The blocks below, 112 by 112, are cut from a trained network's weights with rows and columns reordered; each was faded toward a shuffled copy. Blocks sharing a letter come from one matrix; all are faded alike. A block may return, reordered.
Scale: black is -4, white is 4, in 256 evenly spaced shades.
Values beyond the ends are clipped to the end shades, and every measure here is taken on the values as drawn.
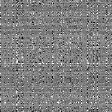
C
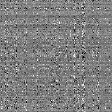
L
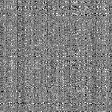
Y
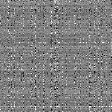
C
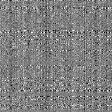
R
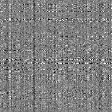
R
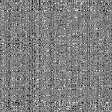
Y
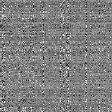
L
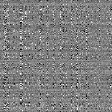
L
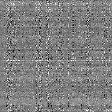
C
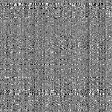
R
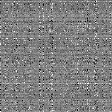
C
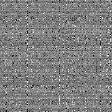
L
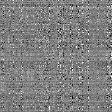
L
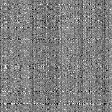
R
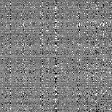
L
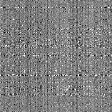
R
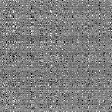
L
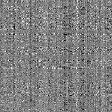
Y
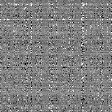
C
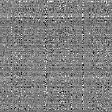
C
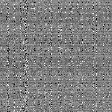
L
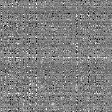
C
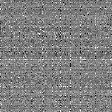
C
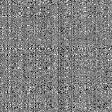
Y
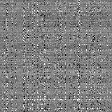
C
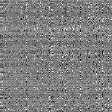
L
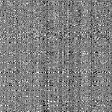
Y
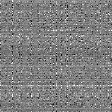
C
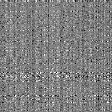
R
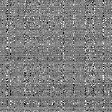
L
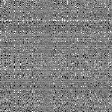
C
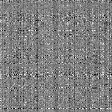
R
